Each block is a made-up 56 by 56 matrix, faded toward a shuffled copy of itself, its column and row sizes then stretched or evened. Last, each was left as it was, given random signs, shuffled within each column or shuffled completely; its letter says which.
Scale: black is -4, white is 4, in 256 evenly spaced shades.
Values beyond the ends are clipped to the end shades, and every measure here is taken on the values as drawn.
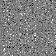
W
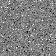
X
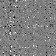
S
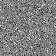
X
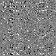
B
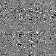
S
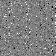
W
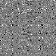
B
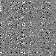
S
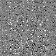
S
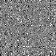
S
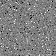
X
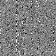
W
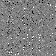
W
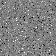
X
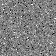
X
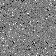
X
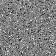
X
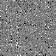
W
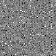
B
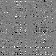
B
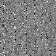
W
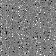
W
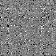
S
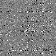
S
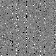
W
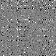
B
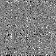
S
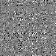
S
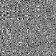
B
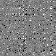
B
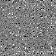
S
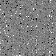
W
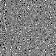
W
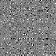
B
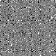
B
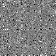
S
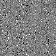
W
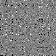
B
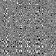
B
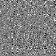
B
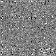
S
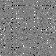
S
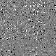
S
